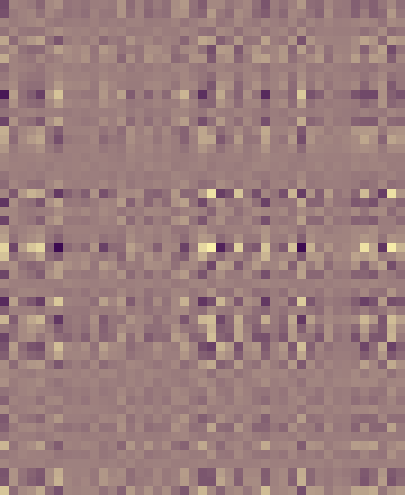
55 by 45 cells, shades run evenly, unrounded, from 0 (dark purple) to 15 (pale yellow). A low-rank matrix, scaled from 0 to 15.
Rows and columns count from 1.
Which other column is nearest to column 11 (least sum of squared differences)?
3
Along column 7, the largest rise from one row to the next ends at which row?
23
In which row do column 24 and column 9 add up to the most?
28
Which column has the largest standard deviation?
1
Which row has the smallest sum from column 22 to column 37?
11
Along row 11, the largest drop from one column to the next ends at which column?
35
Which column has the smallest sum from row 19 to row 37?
43
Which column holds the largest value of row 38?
24
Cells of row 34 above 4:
40
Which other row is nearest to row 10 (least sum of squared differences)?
6
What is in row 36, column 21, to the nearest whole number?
5
